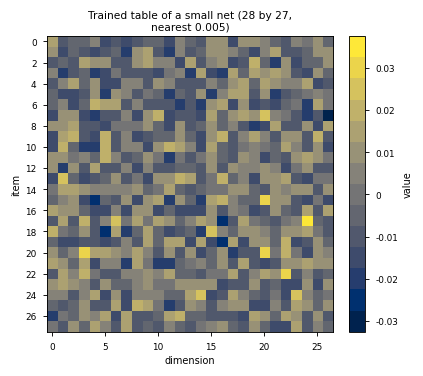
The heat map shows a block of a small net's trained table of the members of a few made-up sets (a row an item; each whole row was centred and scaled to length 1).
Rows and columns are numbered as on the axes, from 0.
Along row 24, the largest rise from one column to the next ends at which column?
23
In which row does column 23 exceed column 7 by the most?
24
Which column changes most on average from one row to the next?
20
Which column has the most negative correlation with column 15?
14
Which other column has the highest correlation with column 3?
8
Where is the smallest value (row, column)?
7, 26
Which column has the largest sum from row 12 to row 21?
22
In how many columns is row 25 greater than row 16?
15
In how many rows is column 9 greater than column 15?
10
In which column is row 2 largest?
19
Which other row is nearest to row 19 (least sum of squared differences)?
3
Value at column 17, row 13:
-0.005
